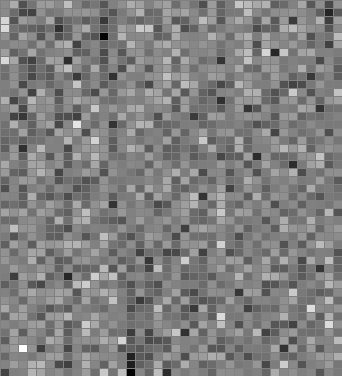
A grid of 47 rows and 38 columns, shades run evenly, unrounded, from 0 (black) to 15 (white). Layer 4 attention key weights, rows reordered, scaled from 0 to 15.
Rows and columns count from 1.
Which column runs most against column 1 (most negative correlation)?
12
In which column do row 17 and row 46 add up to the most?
32
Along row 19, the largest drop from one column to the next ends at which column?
3
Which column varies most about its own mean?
15
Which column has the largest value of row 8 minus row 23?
1
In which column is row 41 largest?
37
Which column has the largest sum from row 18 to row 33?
25
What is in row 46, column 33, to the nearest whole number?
8
